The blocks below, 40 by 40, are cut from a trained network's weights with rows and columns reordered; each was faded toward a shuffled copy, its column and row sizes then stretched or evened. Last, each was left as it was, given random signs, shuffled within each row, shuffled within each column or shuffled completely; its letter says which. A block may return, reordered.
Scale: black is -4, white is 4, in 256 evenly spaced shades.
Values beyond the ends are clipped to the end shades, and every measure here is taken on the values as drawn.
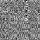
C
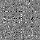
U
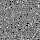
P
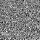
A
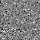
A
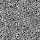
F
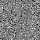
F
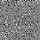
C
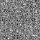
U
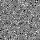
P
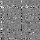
U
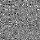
C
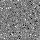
P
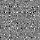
U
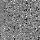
F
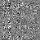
U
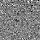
A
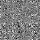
U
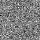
A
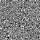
A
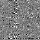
U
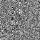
F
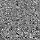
U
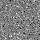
P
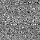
A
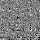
U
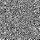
U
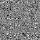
U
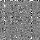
U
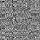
C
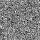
P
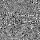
A
